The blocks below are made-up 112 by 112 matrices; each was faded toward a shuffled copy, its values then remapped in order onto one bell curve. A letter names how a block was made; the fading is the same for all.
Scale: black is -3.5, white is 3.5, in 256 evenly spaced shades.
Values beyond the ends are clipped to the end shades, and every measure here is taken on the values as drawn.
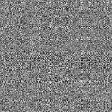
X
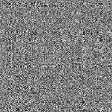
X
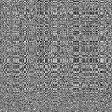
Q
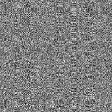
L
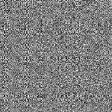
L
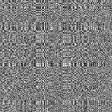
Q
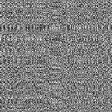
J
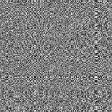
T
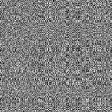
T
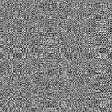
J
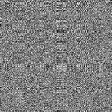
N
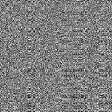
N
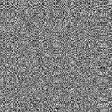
N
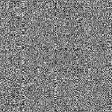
X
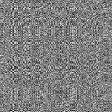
T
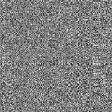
L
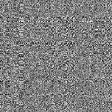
X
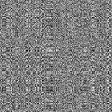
T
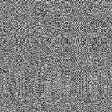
N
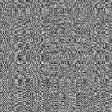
T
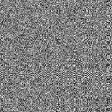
L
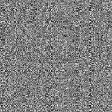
X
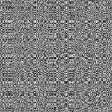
Q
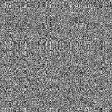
L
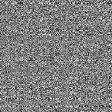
X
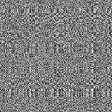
J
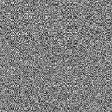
N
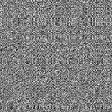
N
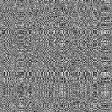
Q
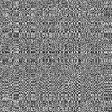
Q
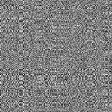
T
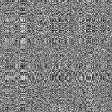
T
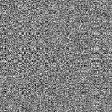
N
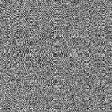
N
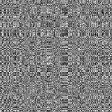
Q
